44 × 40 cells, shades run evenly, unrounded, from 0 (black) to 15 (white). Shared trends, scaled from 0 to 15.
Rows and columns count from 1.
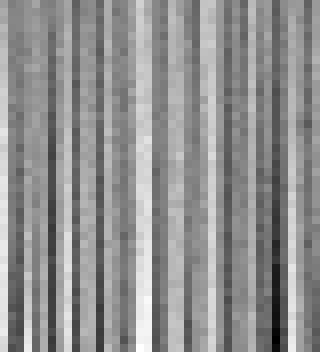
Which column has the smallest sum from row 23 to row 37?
35
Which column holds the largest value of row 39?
19
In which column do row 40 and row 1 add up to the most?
18
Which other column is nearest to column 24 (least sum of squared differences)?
2
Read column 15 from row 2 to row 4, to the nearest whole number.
7 8 8
